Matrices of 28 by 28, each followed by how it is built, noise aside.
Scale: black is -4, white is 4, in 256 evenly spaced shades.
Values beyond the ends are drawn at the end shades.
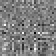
low rank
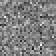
low rank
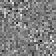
block diagonal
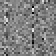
uneven columns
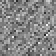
Hankel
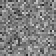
repeating rows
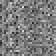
repeating rows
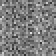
repeating rows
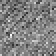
Hankel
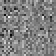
low rank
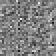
repeating rows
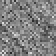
Toeplitz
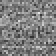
blocks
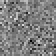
block diagonal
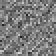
Hankel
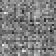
blocks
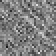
Toeplitz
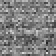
blocks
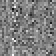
uneven columns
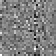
uneven columns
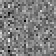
uneven columns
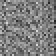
repeating rows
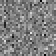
uneven columns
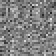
blocks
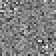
block diagonal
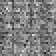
blocks
